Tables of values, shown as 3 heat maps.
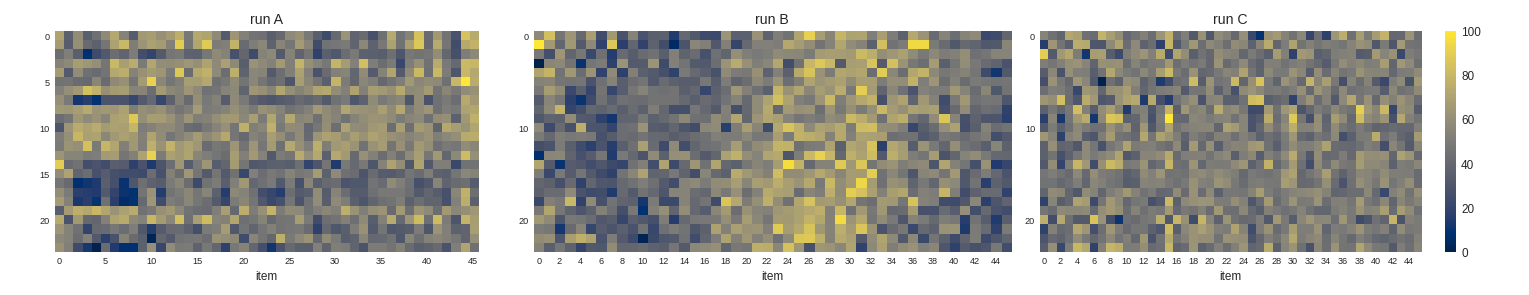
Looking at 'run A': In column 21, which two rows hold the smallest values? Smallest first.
2, 14
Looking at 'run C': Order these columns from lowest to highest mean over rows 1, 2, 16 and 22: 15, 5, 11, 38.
5, 11, 38, 15
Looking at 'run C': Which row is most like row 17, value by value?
12
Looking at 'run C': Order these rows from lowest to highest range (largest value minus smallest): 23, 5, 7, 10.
10, 23, 7, 5
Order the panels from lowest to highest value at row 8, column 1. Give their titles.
run C, run B, run A
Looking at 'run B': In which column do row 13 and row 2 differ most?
0
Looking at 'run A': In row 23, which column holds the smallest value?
4
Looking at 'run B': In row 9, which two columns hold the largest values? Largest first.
39, 30
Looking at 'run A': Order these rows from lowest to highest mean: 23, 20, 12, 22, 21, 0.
23, 21, 22, 0, 20, 12
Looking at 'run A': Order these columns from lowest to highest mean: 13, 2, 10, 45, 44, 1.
2, 1, 10, 13, 45, 44
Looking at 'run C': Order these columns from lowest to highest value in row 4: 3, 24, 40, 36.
36, 40, 3, 24
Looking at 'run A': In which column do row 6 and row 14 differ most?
3
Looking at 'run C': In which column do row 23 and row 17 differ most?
4
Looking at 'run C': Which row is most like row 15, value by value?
16
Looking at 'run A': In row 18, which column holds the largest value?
44
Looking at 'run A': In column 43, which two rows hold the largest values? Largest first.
5, 10
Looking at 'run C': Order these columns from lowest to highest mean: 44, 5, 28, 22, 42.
42, 28, 44, 22, 5
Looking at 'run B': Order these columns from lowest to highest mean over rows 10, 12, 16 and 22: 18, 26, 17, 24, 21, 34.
18, 17, 21, 34, 26, 24
